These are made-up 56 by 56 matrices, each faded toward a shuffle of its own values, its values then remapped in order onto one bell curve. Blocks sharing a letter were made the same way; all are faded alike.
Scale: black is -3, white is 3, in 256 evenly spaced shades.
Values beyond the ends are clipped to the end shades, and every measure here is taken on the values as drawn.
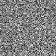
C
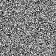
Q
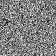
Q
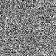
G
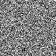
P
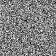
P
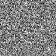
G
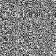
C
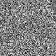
G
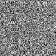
C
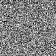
Q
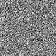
G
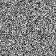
G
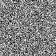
P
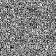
C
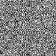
C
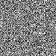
G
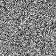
P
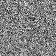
Q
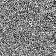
P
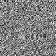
G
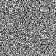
G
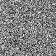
P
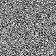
G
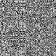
C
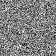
Q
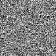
C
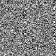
C
